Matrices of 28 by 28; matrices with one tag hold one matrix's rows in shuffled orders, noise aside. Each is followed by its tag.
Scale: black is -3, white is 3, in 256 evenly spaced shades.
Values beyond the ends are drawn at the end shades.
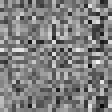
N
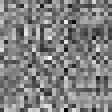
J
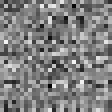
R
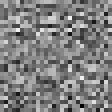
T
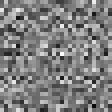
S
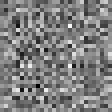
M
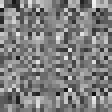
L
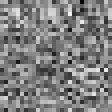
T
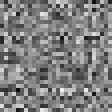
S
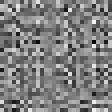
L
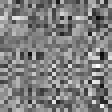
N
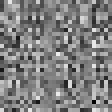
L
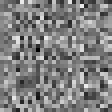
M
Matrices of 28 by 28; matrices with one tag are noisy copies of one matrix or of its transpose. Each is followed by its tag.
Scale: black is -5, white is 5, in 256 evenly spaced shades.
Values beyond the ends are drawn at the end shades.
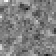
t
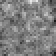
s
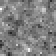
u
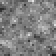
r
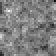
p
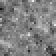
r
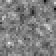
u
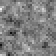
u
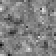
u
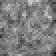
s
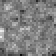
s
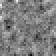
t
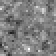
u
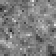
r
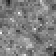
r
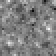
u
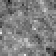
r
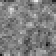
p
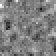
t
